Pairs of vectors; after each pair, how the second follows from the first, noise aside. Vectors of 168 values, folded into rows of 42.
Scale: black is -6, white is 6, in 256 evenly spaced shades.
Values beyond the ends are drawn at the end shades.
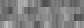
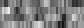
reversed, negated, scaled up.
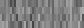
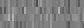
wrapped around, negated, partly zeroed.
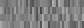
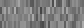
sign-scrambled.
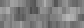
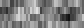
negated, scaled up.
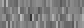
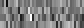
negated, scaled up.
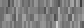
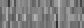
sign-scrambled.
